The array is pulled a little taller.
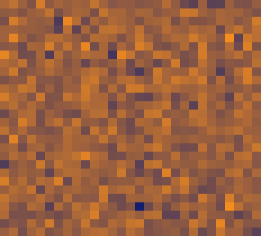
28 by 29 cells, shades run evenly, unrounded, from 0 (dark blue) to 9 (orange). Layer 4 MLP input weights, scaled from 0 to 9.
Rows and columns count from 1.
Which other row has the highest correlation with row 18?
7
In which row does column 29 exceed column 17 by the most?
12
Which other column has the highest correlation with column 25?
15
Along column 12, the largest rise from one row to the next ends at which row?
23
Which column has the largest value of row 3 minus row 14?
8
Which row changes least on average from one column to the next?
2
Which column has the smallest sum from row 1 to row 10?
25
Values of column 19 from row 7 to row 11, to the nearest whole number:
7 5 6 6 7
